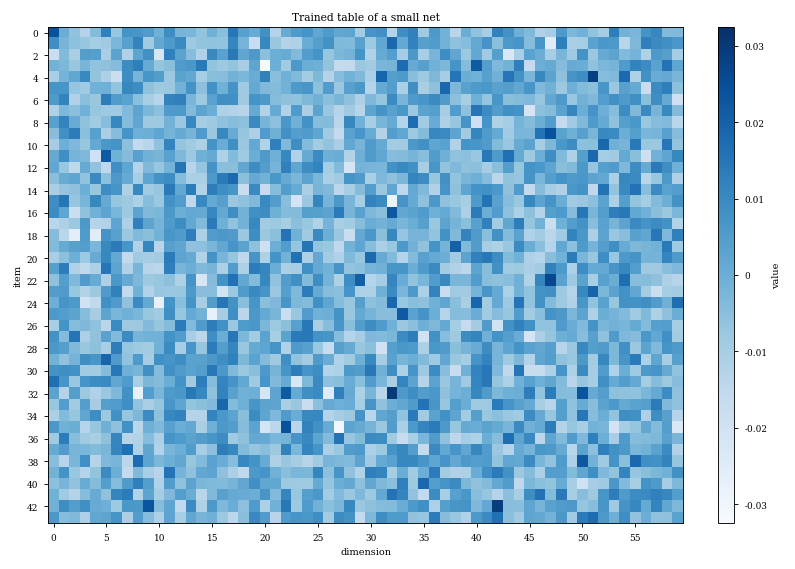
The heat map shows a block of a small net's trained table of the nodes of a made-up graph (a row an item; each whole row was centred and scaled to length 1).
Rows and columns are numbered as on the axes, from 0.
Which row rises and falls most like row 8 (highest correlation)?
23
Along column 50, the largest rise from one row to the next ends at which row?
32
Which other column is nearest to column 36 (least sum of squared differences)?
25
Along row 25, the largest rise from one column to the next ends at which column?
33
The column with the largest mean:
11
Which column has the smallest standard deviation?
21
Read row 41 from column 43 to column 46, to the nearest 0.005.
-0.005 -0.01 0.01 0.015
